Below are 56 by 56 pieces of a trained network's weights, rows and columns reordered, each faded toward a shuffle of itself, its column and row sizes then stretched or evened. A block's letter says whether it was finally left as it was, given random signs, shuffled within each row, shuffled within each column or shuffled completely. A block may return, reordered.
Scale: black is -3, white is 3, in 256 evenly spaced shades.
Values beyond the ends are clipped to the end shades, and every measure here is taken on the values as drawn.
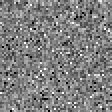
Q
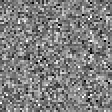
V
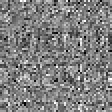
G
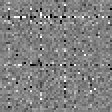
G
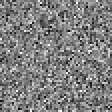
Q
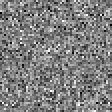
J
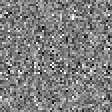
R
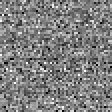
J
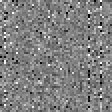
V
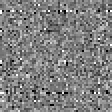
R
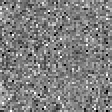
V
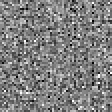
V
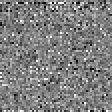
J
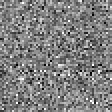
R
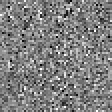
V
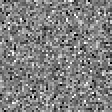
Q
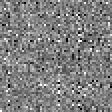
G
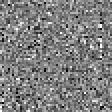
R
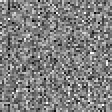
V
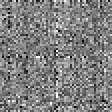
G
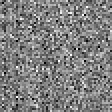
V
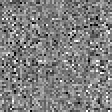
G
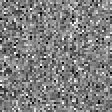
V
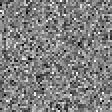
Q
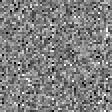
V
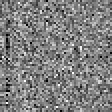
V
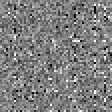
R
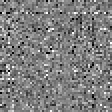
R
